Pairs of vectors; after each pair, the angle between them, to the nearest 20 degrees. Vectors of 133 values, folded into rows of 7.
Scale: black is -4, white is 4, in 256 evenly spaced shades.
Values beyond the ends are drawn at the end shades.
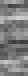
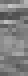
120 degrees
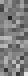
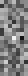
80 degrees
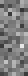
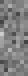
120 degrees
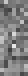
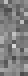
20 degrees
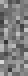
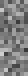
80 degrees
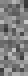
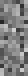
140 degrees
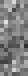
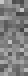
100 degrees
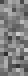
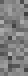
40 degrees
